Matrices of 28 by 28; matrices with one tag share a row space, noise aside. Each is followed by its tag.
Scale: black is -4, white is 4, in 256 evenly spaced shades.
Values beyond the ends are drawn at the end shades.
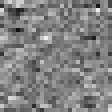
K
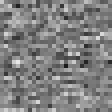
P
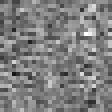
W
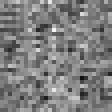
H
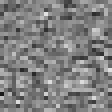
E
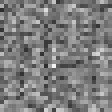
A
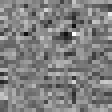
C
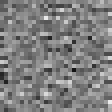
C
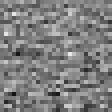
P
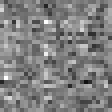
E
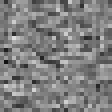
P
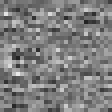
P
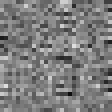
C
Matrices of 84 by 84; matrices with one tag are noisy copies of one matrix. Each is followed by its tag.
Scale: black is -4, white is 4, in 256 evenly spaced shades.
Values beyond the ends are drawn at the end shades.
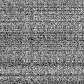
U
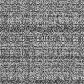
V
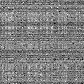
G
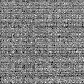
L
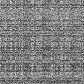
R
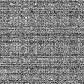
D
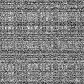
G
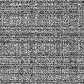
D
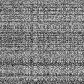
U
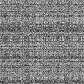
V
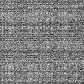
G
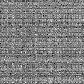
L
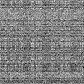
R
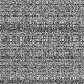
V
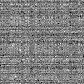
D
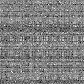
V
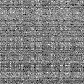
R
